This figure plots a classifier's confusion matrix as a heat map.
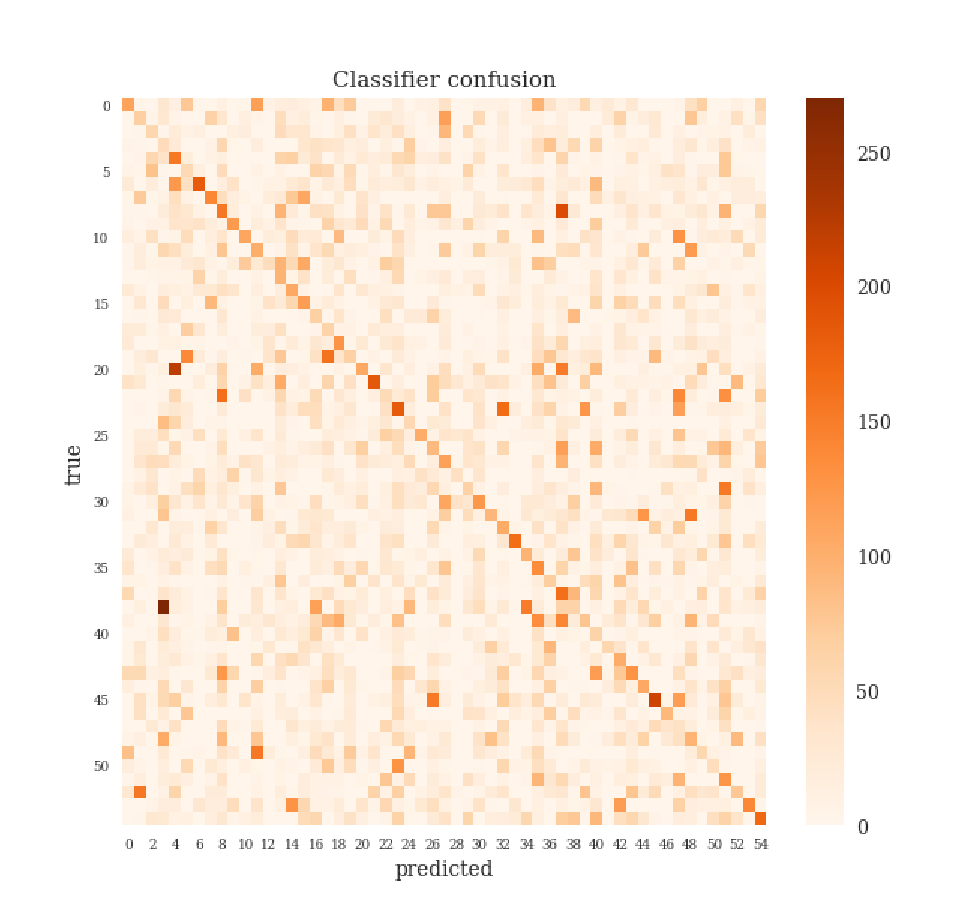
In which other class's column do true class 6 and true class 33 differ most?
4
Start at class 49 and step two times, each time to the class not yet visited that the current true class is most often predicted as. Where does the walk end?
48
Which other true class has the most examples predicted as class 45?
19
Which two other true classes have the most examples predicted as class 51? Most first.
29, 22
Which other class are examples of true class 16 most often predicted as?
38
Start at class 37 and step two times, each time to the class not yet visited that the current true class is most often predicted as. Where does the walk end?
3
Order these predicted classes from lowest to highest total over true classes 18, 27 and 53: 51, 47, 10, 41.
41, 10, 51, 47
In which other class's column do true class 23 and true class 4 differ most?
32
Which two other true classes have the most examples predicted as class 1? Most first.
52, 7
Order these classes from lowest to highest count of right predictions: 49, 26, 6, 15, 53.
49, 26, 15, 53, 6
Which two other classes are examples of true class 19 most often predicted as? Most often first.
17, 5
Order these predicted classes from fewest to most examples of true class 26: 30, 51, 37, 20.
30, 20, 51, 37
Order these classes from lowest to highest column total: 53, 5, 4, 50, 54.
53, 50, 5, 54, 4
